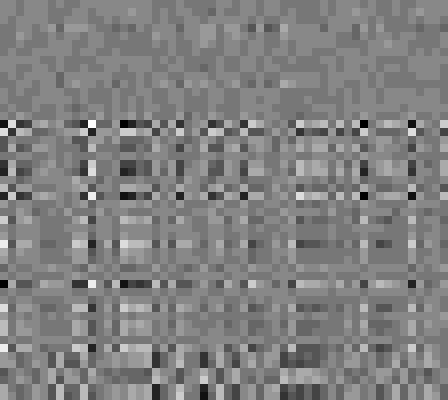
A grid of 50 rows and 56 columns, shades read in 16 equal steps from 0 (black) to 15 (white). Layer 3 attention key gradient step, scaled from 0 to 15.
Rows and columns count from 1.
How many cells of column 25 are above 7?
28
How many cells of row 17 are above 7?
27
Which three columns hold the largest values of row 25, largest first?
12, 38, 2
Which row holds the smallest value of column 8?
48
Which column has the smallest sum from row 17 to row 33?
32
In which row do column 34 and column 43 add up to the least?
17
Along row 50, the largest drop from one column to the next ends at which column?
20
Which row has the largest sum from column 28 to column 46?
25
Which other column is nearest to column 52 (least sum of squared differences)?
16
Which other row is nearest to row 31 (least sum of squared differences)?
44
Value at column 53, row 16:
10
